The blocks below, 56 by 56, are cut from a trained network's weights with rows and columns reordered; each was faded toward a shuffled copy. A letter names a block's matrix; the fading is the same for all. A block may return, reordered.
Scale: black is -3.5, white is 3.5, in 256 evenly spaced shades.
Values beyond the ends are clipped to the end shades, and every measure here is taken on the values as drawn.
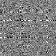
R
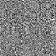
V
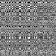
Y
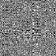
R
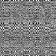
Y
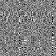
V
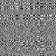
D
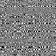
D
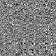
R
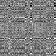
Y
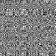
D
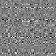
D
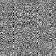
V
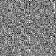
R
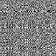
D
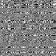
D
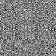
V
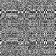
Y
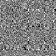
R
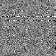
R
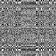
Y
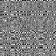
D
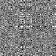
V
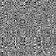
V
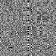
V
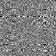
R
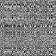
Y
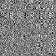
R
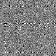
R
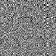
R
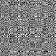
D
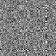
R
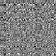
D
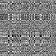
Y
